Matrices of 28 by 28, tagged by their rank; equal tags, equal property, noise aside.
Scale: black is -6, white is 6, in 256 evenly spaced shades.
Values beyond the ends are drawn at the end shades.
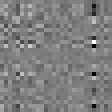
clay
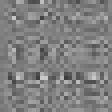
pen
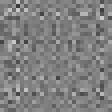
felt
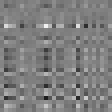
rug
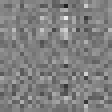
pen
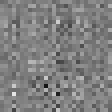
felt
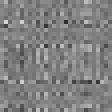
pen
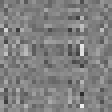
pen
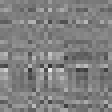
clay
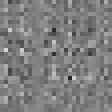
pen
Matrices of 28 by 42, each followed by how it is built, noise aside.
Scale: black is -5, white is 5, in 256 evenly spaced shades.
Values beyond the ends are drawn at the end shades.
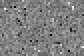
sparse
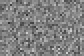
noise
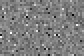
sparse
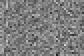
repeating rows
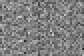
repeating rows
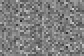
repeating rows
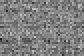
blocks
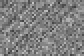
Hankel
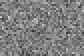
noise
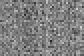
repeating rows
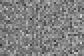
repeating rows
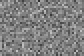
blocks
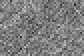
Hankel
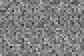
repeating columns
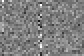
uneven columns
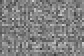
blocks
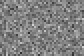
repeating rows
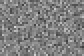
noise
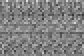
repeating columns
